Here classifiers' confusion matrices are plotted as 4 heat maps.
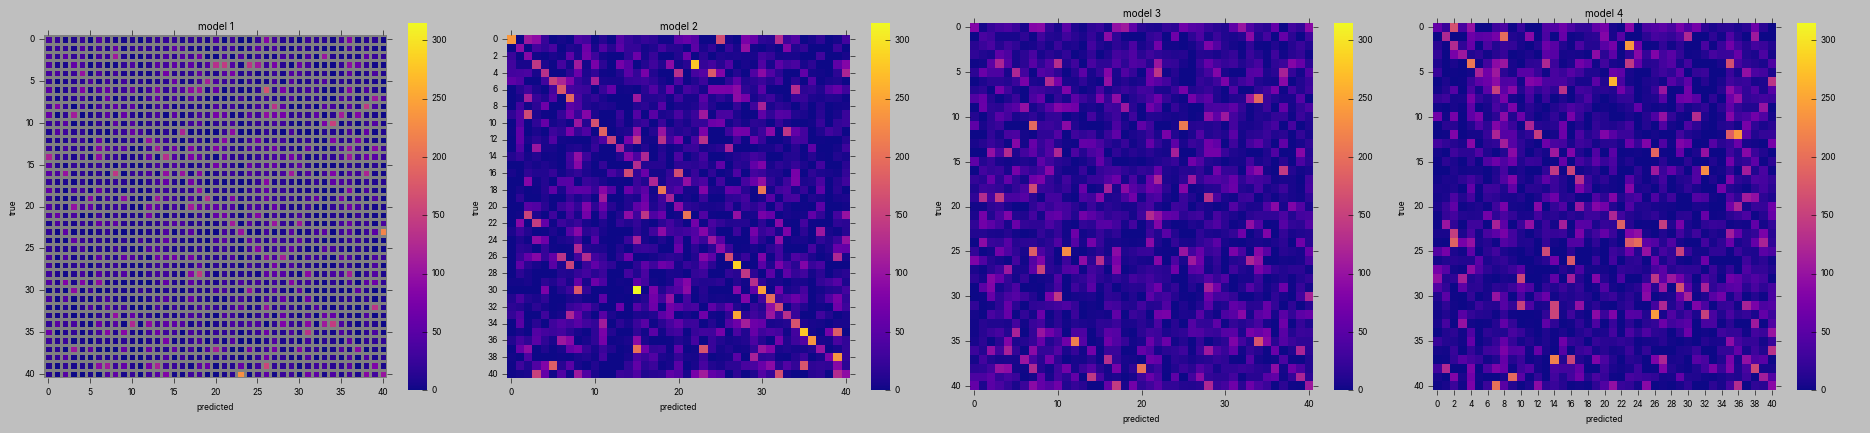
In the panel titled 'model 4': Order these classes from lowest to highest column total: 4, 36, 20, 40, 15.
20, 15, 40, 36, 4
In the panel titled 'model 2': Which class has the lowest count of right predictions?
8
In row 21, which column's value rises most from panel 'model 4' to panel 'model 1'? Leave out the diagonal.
25
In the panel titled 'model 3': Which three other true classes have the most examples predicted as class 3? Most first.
19, 4, 38
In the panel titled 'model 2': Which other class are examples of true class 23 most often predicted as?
37
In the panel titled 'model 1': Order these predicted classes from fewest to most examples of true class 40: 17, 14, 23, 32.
17, 32, 14, 23
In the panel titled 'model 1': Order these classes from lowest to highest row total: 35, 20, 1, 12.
1, 12, 35, 20
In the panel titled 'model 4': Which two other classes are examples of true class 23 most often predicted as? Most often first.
2, 35
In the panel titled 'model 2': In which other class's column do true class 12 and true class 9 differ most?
2
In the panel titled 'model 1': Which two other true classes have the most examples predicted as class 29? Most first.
16, 14
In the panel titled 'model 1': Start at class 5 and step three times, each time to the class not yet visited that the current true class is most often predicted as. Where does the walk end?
36
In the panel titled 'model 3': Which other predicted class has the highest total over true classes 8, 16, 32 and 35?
34
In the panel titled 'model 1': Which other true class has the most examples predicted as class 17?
20
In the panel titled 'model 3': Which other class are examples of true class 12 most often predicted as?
23
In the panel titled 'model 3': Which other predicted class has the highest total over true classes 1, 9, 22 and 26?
33
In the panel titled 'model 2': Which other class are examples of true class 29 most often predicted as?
21
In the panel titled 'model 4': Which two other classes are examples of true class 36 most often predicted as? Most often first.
40, 8
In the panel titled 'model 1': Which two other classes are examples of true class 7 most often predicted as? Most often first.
39, 13
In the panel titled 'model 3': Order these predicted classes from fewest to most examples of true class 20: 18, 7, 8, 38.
18, 7, 8, 38
